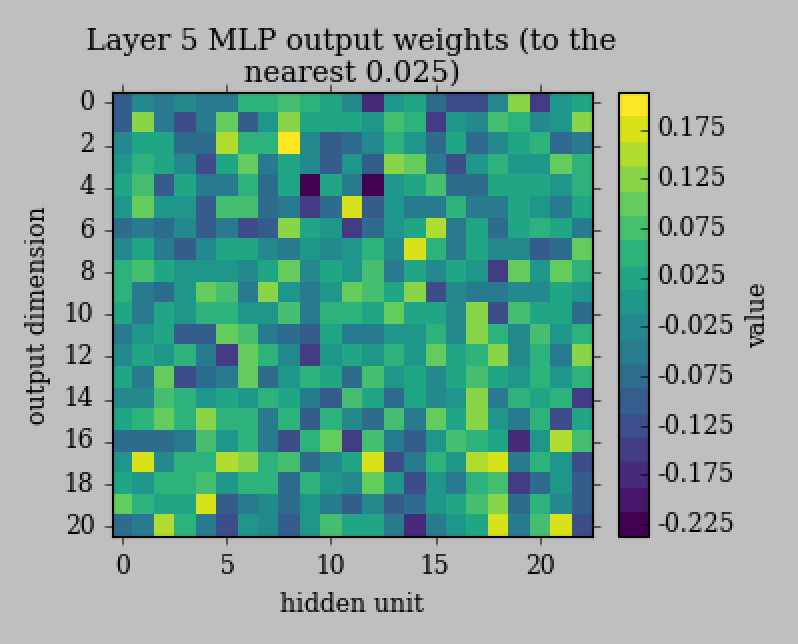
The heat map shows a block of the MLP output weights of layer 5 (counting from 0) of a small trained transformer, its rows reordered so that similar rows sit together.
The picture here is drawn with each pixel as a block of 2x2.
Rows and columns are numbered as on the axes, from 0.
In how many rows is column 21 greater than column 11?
11
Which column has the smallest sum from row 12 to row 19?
19
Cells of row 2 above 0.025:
6
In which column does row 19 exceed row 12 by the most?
4
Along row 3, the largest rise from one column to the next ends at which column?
13
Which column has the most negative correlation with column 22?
3
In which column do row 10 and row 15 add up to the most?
17
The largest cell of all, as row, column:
2, 8
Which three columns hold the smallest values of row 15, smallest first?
21, 9, 12
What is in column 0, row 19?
0.1
